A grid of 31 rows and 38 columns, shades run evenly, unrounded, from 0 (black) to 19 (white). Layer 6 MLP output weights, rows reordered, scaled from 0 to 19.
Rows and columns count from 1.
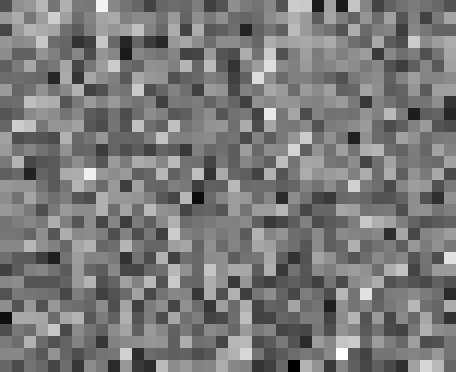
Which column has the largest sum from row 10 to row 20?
6
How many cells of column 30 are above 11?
8
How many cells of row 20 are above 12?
4
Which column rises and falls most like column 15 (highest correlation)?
2
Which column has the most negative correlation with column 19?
30
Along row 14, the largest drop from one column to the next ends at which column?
3
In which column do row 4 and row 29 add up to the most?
35
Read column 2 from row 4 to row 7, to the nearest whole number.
10 7 9 8
